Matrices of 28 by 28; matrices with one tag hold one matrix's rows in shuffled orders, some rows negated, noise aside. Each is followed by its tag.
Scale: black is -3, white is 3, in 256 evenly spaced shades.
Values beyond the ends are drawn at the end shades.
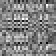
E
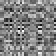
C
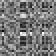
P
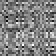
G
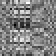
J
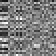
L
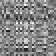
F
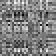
E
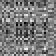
F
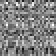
G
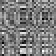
P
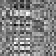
J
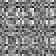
G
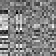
L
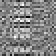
J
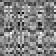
C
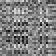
E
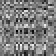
F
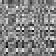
G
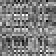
E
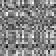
G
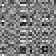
P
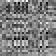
E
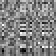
P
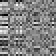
L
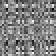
G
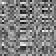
P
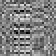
J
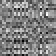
E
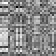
L
